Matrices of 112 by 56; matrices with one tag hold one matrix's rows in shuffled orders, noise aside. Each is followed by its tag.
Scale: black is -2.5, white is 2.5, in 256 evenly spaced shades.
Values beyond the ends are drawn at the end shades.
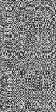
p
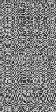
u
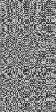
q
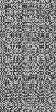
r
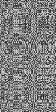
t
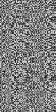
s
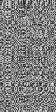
u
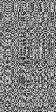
u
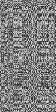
t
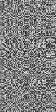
q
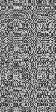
t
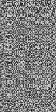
p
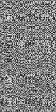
p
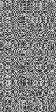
u
